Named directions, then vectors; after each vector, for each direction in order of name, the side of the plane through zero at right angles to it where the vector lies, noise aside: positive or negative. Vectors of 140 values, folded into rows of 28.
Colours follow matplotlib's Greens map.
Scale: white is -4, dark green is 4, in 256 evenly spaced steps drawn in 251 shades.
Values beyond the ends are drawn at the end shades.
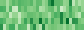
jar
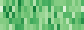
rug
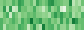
positive, positive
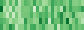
positive, negative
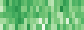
negative, positive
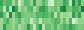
negative, negative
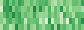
negative, positive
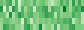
negative, negative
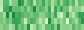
negative, positive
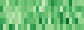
positive, negative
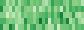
positive, negative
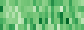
positive, negative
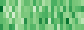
positive, negative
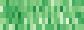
negative, positive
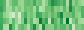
positive, negative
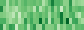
positive, negative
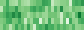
negative, positive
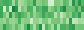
negative, negative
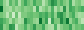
positive, negative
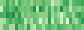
negative, positive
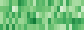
positive, positive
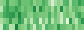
negative, positive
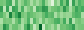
negative, negative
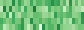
positive, positive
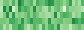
positive, positive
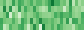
positive, positive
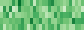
positive, positive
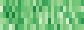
negative, positive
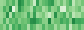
positive, positive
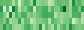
negative, negative
